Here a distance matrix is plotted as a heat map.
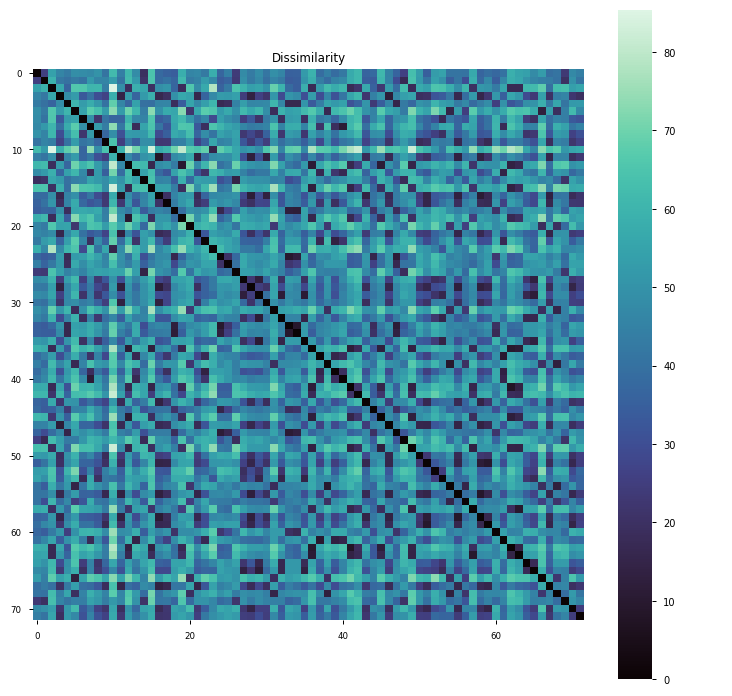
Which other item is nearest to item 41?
62
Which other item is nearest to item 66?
5
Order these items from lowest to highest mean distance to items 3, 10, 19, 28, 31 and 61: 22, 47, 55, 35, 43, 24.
55, 43, 35, 22, 47, 24
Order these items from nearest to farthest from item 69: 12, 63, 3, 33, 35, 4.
33, 4, 3, 35, 63, 12
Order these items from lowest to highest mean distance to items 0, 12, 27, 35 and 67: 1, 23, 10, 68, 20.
1, 68, 23, 20, 10
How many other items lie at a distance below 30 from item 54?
7
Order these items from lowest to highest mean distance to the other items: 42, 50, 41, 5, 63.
50, 63, 41, 42, 5
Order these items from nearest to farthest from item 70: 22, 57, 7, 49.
22, 7, 57, 49
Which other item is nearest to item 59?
51
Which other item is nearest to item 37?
61
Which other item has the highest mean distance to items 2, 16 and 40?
10
